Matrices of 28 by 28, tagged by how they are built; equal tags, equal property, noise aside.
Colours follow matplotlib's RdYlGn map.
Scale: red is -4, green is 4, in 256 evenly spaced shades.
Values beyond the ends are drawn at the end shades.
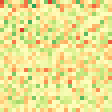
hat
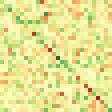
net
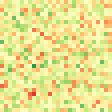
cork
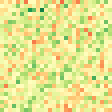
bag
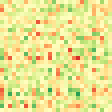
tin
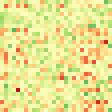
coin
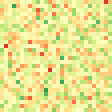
cork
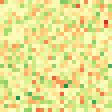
cork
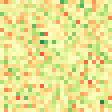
cork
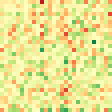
tin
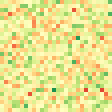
cork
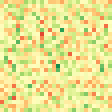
hat
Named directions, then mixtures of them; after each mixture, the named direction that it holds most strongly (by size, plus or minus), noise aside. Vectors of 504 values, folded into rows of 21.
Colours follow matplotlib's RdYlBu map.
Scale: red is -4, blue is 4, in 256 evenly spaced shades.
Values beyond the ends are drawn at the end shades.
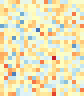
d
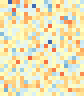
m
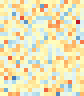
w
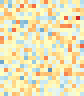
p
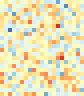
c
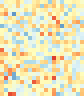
d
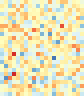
d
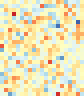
w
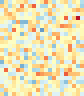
p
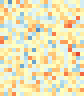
p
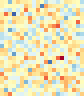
c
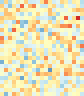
p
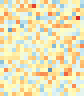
p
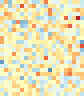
p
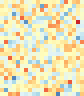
w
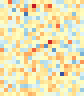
m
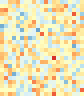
d
